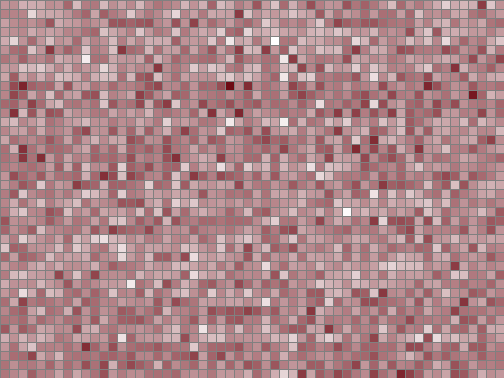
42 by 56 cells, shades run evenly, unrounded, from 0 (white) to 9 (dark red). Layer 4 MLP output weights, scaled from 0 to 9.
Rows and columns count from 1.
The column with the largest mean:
27
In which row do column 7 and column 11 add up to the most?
31
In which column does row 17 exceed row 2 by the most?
47
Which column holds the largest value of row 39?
10
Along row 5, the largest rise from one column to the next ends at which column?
32
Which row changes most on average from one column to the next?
6
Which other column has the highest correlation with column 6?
24
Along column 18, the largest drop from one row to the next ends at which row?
9
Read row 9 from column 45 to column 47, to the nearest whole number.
6 5 5
